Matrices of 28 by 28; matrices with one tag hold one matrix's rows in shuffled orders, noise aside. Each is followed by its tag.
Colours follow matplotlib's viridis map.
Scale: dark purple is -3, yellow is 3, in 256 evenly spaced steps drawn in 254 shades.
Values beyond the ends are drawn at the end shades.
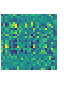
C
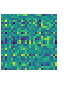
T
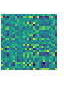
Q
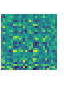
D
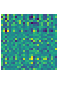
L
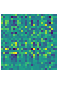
C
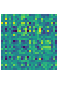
T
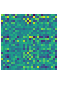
Q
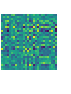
Q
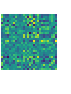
Q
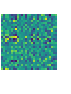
C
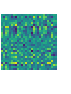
C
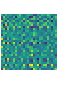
L
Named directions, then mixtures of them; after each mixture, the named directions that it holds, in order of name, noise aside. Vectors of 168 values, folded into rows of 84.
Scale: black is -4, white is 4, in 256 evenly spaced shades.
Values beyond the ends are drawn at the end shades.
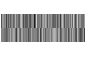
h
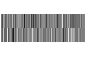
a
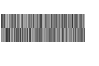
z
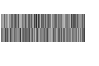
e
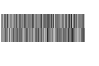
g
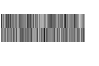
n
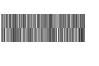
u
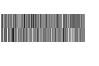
a.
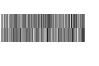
e, g, u.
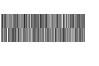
a, n.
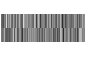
h, u, z.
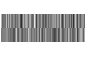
h.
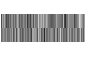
n.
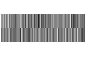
e, u.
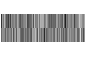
n.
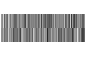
e, g, u.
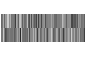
a, e, z.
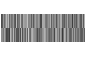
z.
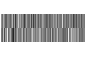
a, u.
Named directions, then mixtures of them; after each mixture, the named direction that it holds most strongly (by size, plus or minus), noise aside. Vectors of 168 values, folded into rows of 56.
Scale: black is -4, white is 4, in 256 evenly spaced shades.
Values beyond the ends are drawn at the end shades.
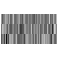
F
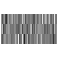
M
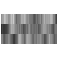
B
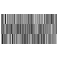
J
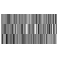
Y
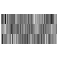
J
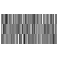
M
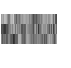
B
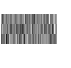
F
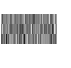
F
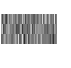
M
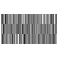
M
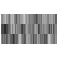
B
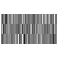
M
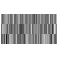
F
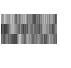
B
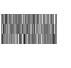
M
